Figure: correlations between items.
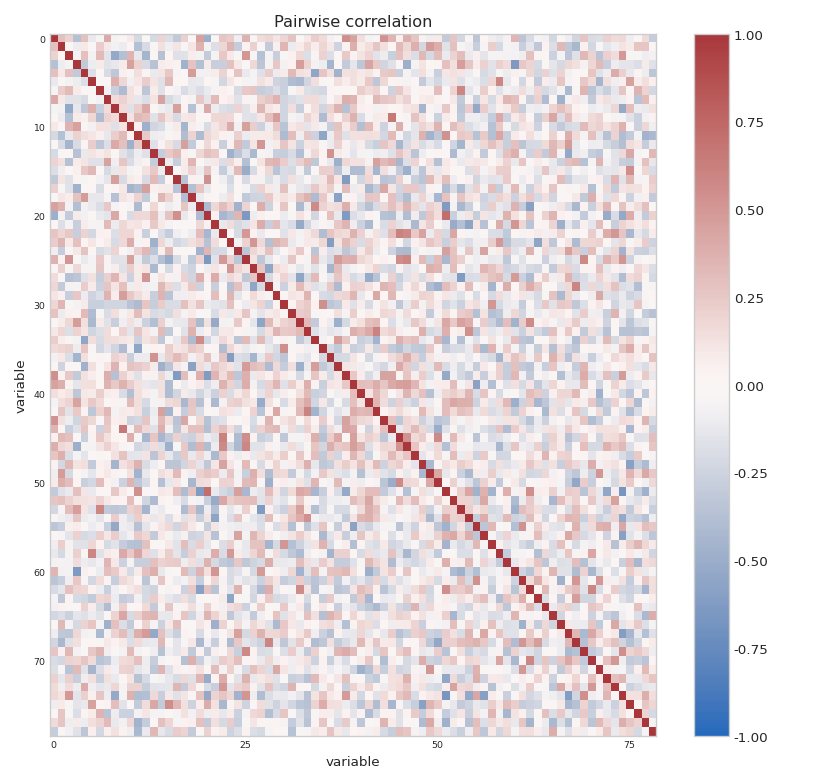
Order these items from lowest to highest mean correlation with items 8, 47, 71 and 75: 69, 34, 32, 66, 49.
32, 69, 66, 34, 49
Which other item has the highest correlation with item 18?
4
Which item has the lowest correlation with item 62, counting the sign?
19
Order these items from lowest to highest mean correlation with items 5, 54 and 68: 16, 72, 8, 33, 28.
16, 72, 33, 8, 28
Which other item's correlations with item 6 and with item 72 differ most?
53
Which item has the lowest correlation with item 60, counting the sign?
3
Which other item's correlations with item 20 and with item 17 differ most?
51
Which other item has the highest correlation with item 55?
61
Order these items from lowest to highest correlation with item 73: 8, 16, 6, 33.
6, 33, 8, 16
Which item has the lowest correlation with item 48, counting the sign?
75
